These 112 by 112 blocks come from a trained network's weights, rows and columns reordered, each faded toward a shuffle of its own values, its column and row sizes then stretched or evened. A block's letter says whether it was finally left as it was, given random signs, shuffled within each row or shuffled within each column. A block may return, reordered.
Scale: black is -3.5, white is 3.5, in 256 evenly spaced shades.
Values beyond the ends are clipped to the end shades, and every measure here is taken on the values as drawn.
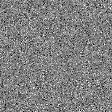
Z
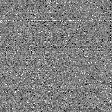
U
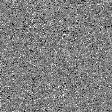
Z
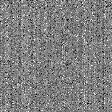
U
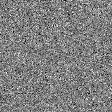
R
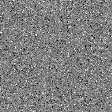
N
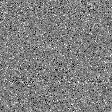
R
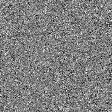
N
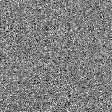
U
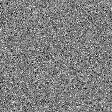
R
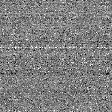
U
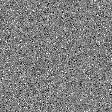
N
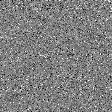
R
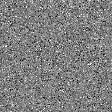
Z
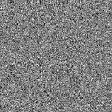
U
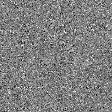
Z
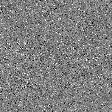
R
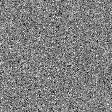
N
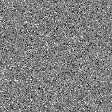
N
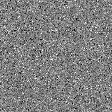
R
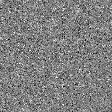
Z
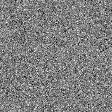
Z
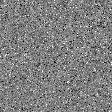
R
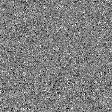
Z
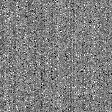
N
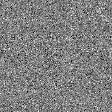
Z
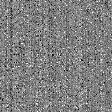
U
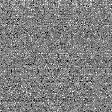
U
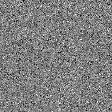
Z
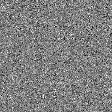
Z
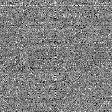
U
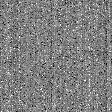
N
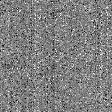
U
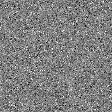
Z
